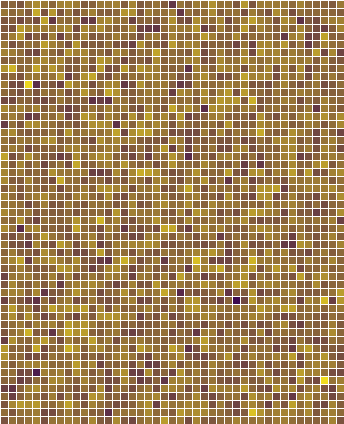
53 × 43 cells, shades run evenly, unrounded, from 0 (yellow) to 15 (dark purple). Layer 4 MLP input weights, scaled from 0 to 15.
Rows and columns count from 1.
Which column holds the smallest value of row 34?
28
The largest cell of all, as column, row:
30, 38
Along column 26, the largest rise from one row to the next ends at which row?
14
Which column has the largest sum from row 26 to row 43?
29
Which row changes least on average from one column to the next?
26
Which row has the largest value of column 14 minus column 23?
52
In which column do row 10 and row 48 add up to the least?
41
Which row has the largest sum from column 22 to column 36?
31
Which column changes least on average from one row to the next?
39
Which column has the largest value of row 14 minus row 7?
40
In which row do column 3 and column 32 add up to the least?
33
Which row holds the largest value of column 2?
49
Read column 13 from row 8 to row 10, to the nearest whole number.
5 5 9
